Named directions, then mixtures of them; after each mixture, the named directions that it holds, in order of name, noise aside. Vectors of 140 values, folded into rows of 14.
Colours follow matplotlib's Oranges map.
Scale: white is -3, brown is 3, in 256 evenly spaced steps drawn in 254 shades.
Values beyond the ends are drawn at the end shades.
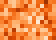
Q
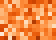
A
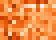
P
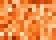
A, P.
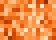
P, Q.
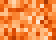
Q.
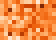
P.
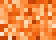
A.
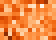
P, Q.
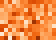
A.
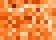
P, Q.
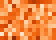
A, P.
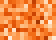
A, Q.
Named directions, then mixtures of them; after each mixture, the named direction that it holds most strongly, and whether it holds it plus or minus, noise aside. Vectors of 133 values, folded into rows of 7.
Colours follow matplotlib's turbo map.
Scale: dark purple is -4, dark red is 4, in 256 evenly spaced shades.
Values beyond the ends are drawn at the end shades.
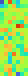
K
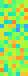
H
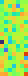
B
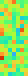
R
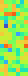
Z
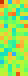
K, minus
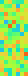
H, plus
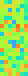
H, minus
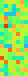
Z, minus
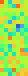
K, minus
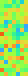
H, plus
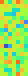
K, minus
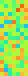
H, plus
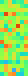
K, plus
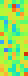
B, plus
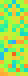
R, minus
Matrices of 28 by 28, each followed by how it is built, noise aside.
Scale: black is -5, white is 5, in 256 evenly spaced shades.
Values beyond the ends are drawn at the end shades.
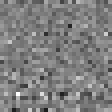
uneven rows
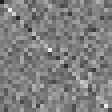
diagonal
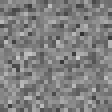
repeating columns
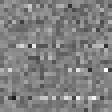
uneven rows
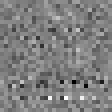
uneven rows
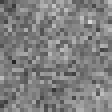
smooth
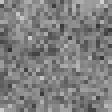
smooth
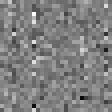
uneven columns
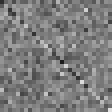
diagonal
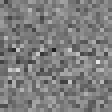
uneven rows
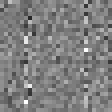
uneven columns
